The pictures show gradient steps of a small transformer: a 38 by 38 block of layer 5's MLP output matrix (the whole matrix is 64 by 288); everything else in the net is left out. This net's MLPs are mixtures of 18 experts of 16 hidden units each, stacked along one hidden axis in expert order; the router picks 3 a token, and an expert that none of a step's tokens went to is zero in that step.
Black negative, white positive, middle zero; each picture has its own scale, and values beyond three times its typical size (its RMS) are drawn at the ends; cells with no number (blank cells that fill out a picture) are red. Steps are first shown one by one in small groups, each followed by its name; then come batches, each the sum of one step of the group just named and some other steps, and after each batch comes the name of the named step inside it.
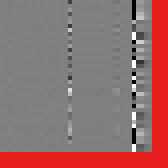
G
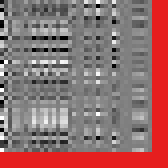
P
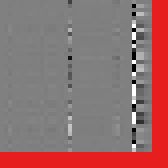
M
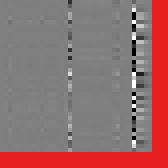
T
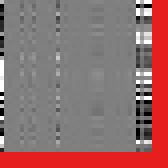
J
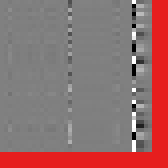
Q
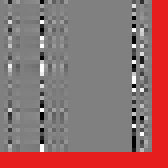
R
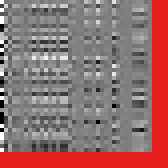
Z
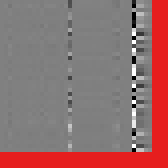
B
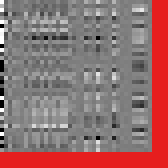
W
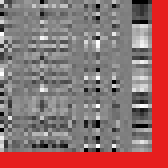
Z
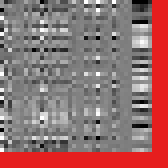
P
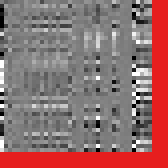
J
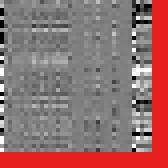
B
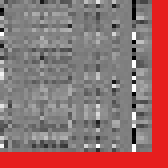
G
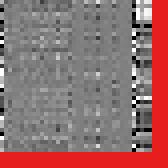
B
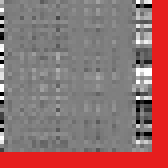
J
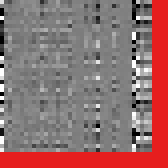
G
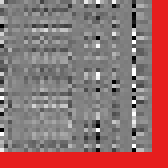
B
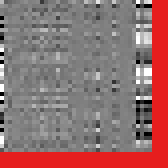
J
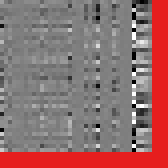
M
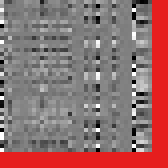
P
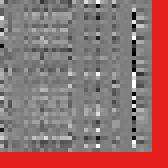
T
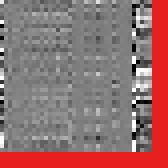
Q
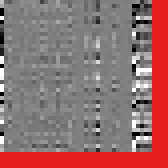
Q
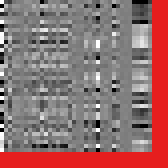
Z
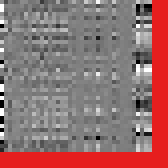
W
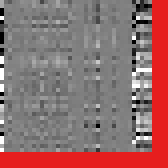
T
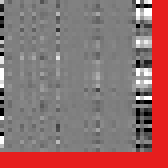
J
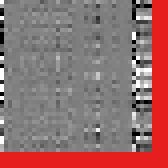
G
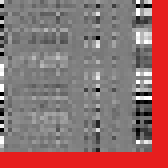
J
